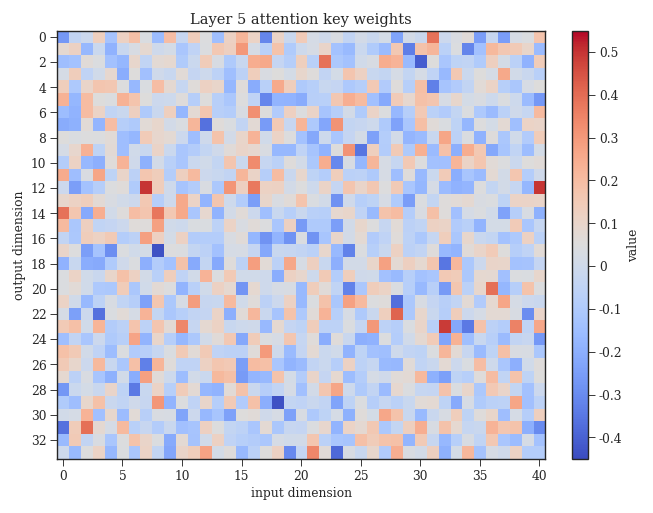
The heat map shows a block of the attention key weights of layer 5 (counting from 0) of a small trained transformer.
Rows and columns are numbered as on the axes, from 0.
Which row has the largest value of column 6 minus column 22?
24
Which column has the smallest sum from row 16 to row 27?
15
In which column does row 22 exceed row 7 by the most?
28
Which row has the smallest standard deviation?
3
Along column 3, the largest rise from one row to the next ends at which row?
23
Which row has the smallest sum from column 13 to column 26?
16
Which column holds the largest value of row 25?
17
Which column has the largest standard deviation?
32
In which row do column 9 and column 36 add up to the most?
20
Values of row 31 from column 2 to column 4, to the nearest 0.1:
0.4 0.1 0
